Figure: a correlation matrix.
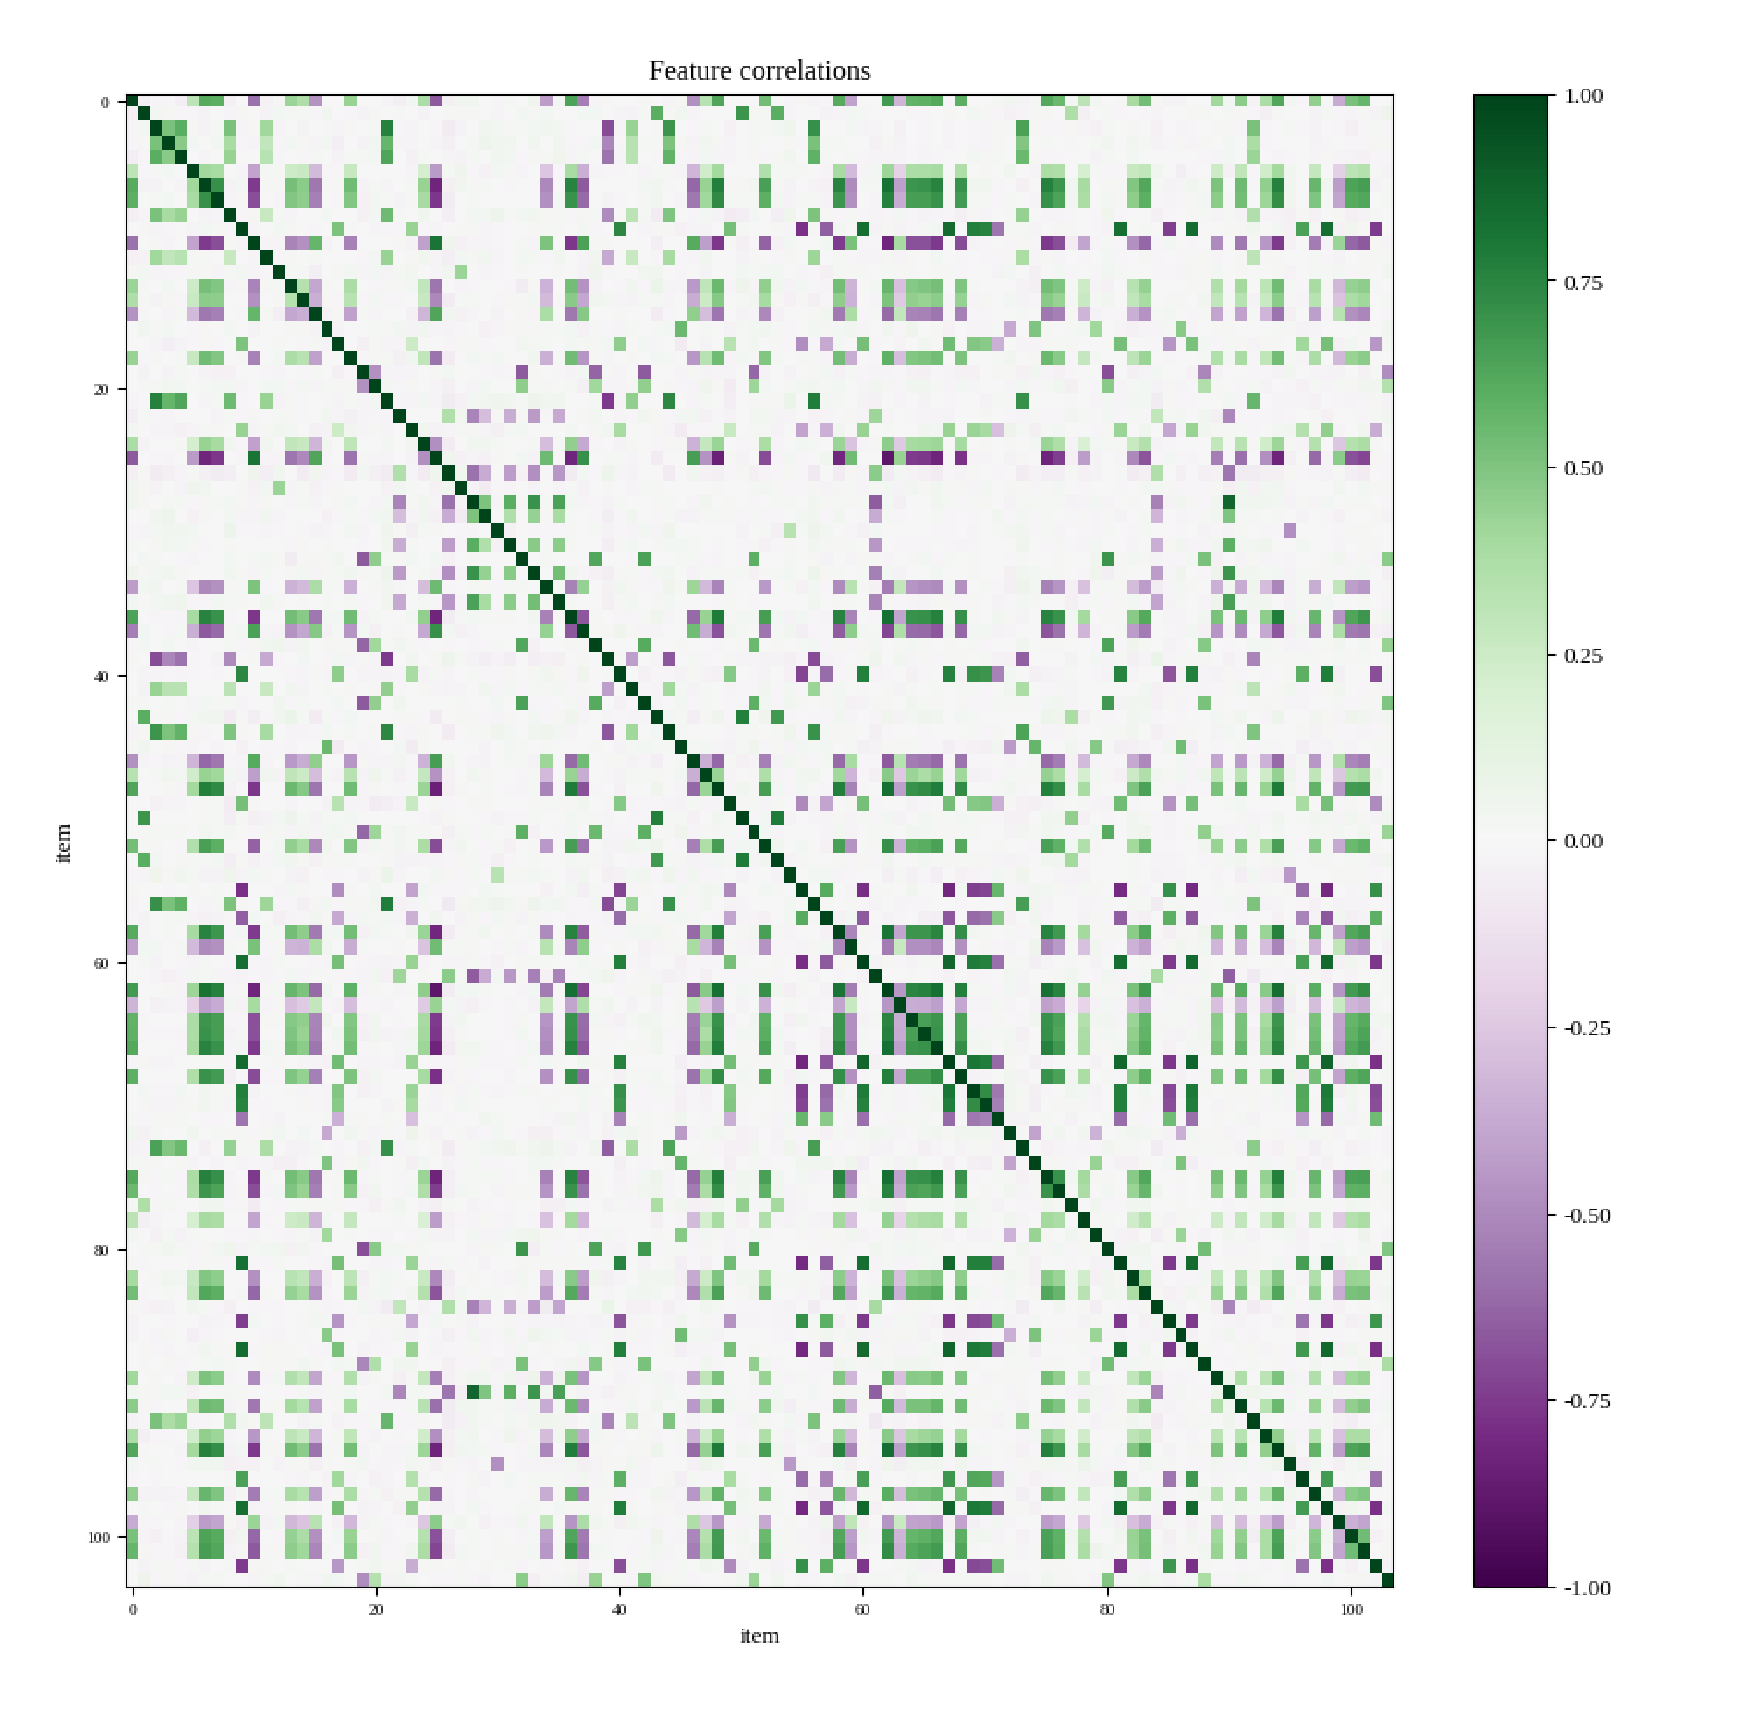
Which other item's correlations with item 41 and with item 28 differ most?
90
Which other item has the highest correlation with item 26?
61
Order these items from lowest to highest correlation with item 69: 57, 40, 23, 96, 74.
57, 74, 23, 96, 40
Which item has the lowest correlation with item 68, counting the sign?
25
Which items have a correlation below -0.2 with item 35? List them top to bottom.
22, 26, 61, 84
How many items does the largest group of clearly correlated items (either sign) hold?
39
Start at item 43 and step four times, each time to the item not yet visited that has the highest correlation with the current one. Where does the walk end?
77
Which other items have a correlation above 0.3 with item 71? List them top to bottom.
55, 57, 85, 102
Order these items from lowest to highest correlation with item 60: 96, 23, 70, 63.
63, 23, 96, 70
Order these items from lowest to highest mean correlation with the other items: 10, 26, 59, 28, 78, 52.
10, 59, 26, 28, 78, 52
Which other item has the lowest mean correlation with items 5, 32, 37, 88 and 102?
19
